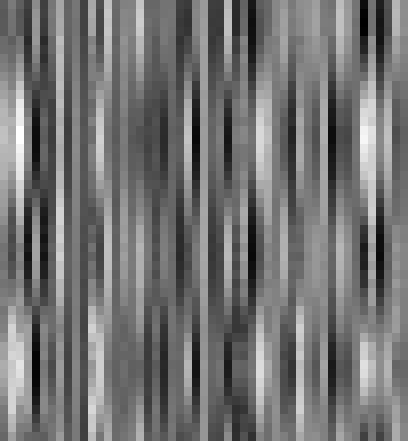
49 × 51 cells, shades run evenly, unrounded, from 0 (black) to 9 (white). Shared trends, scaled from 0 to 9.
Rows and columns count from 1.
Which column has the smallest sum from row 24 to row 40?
32
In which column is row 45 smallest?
5
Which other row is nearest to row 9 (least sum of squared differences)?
34
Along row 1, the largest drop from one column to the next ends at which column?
30
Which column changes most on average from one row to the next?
46
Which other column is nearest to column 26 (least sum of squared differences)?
41
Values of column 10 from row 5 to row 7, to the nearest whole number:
4 4 4
